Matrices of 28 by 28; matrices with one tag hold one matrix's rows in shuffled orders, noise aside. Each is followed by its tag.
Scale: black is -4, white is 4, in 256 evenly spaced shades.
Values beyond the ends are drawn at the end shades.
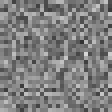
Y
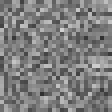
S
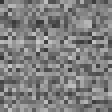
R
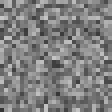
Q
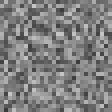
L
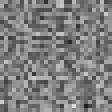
L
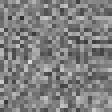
S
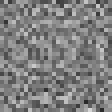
L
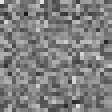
Q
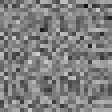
S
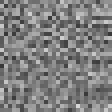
S
